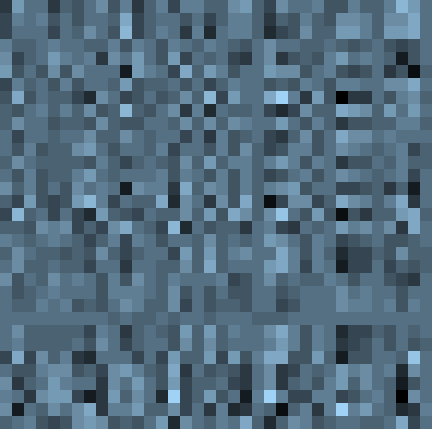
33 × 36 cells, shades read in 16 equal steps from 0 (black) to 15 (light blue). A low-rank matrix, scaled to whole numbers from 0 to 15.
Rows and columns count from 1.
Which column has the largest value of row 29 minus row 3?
23
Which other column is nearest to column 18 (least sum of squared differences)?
24
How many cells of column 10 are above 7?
18
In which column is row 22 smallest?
35
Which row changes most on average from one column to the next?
31
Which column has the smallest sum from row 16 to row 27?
29
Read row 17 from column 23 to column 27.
10 14 8 6 11
